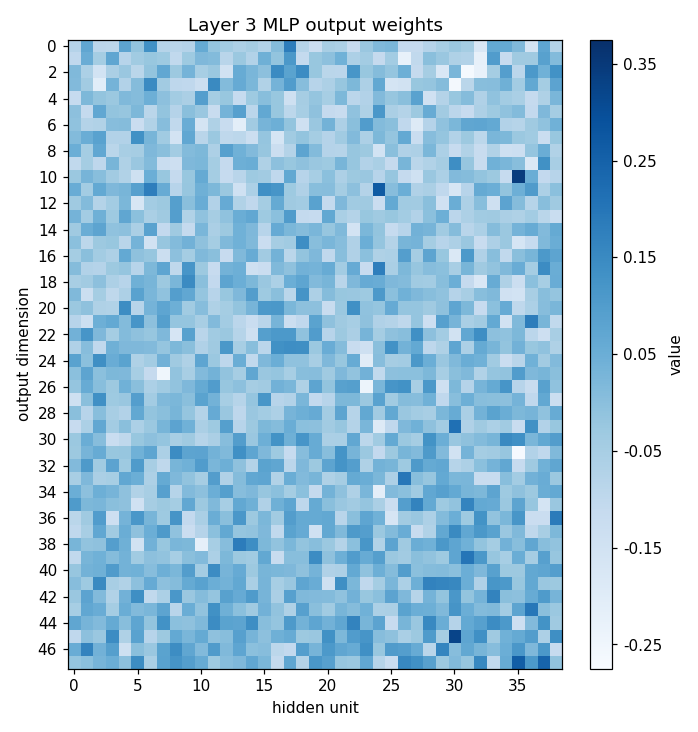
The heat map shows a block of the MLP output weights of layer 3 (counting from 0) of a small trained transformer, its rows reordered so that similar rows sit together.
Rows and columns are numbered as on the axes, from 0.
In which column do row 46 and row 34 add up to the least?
24
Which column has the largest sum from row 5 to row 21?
9
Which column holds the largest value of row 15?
18
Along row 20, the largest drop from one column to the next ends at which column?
5
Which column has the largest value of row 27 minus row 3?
2
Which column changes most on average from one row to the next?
30
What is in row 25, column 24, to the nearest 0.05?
-0.1
